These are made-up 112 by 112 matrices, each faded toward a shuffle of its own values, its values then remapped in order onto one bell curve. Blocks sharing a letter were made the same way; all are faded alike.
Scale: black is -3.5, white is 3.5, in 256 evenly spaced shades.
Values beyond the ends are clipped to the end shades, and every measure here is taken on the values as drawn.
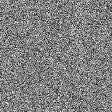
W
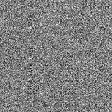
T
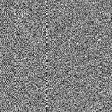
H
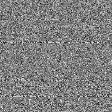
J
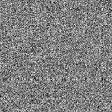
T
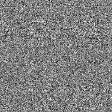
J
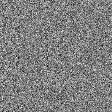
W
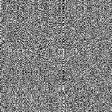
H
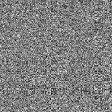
H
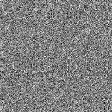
T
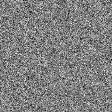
W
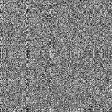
H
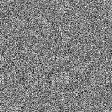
T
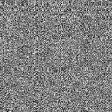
H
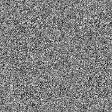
J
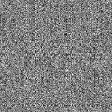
H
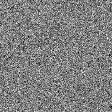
W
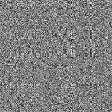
H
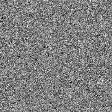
W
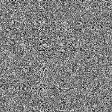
J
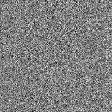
T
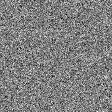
W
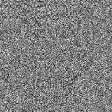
T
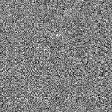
H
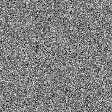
W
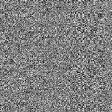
H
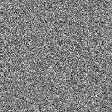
T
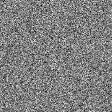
W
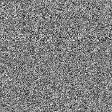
J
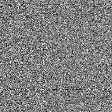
J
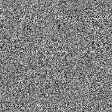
J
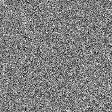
W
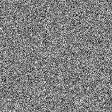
W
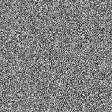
T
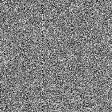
W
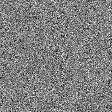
W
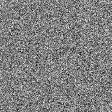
W
